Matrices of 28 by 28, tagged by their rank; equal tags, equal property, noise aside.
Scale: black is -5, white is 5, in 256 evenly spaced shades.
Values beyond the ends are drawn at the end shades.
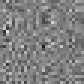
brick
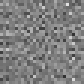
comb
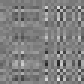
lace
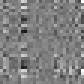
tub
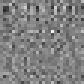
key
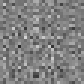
comb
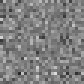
comb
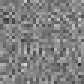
brick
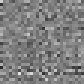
brick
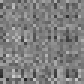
tub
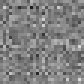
comb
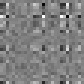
lace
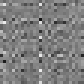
tub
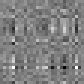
lace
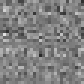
brick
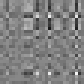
lace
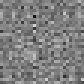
comb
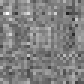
key
